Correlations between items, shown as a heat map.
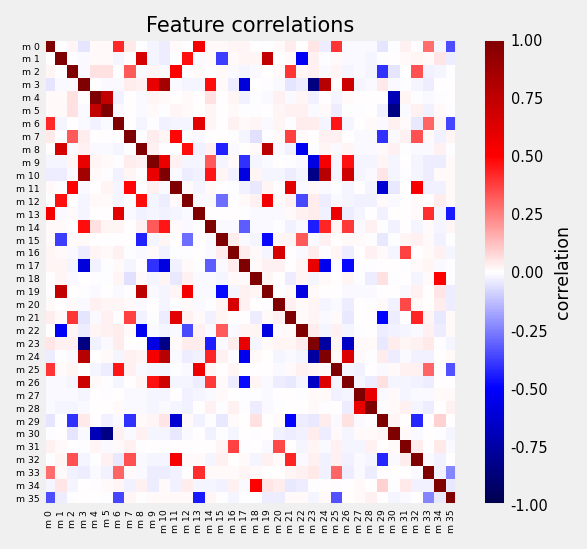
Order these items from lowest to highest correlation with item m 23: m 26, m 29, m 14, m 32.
m 26, m 14, m 29, m 32
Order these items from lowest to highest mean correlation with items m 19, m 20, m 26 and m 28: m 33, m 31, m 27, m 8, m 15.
m 15, m 33, m 31, m 27, m 8
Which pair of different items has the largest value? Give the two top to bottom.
m 3, m 10
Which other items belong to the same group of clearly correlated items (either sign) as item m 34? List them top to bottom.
m 18
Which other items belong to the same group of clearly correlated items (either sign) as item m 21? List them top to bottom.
m 2, m 7, m 11, m 29, m 32
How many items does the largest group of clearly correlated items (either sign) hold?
8
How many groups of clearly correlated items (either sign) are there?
8
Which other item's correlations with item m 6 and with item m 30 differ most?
m 5
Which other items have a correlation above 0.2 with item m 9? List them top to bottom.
m 3, m 10, m 14, m 24, m 26
